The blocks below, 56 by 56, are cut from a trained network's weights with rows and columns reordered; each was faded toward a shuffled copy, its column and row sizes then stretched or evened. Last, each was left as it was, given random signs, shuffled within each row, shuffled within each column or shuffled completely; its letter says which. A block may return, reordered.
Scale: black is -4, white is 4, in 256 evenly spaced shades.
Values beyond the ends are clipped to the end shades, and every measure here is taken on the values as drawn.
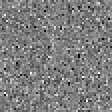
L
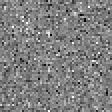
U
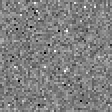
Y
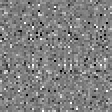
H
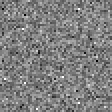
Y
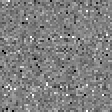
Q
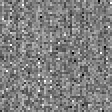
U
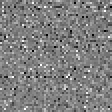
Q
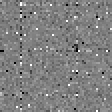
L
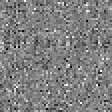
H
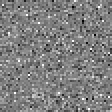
Q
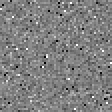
Y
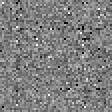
L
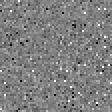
Y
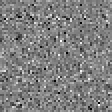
H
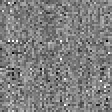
H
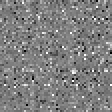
H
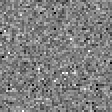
Q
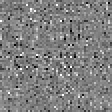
H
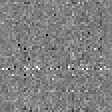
L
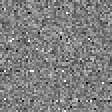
Q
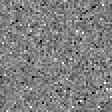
Y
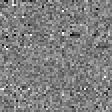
L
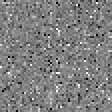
U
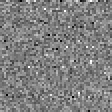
Q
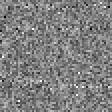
Q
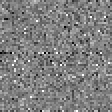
Q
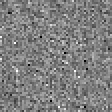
U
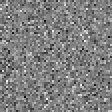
U
